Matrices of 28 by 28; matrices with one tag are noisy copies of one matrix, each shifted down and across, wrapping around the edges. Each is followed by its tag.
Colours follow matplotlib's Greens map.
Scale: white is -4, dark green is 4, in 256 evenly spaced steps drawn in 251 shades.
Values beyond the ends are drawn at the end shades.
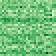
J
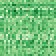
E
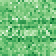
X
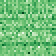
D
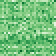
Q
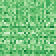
D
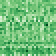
E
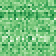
E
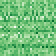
D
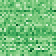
Q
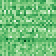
D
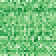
D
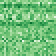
X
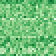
X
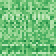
E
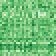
E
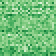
Q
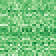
Q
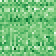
D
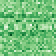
X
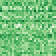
D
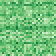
J
